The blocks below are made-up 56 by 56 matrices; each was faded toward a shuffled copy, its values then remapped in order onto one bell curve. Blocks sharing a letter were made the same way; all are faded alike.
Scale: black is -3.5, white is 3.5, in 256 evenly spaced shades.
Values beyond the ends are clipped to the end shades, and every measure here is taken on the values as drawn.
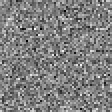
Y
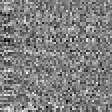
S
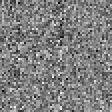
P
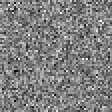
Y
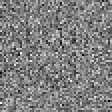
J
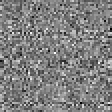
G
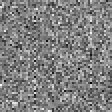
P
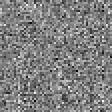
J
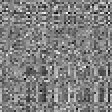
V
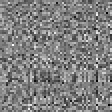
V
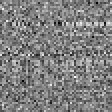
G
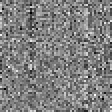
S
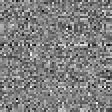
G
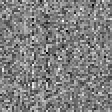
P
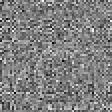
S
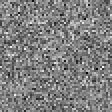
Y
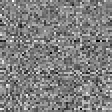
G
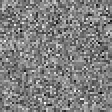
Y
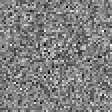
Y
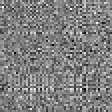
V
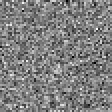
Y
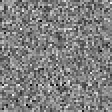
Y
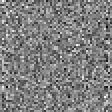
J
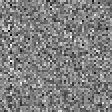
P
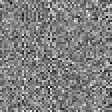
S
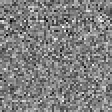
Y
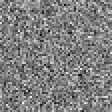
Y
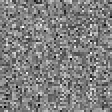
J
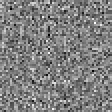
J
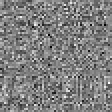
G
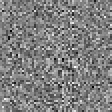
S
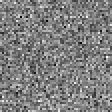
Y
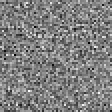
Y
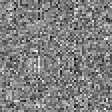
J
